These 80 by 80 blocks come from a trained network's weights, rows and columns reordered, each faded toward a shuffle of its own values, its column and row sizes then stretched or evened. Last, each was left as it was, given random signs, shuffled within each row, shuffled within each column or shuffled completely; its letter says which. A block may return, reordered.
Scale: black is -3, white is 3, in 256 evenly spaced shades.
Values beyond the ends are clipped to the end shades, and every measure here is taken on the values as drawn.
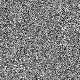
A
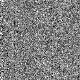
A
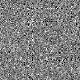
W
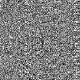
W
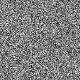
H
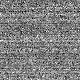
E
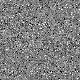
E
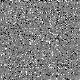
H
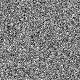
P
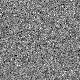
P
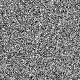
P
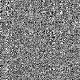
W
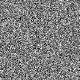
H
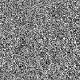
W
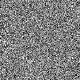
A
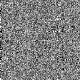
W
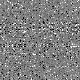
W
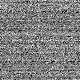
E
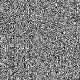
W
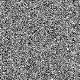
A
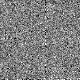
H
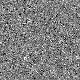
P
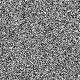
P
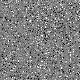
A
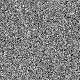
P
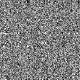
W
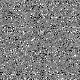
E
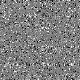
W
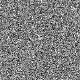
A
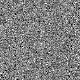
A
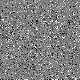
H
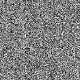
W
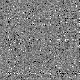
W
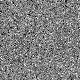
P
